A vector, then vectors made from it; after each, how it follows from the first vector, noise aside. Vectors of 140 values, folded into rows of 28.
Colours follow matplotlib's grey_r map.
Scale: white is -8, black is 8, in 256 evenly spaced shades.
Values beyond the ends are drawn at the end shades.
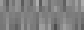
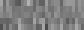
reversed, negated.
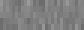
reversed, negated, shrunk.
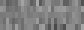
sign-scrambled.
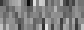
reversed, scaled up.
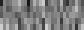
reversed, scaled up.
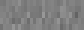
wrapped around, shrunk.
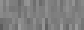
reversed, negated, shrunk.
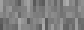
reversed, negated.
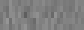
wrapped around, shrunk.
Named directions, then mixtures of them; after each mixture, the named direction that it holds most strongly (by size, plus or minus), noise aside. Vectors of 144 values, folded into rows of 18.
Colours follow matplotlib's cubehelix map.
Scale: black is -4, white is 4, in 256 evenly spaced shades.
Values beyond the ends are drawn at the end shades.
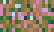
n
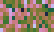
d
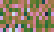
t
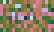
n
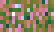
t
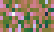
t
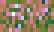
t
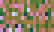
t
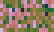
d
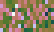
t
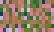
t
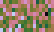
t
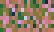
d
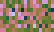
d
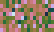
d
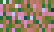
n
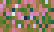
n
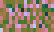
d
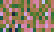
t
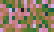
d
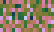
n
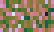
t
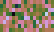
n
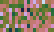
t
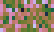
d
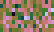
n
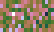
t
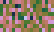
n
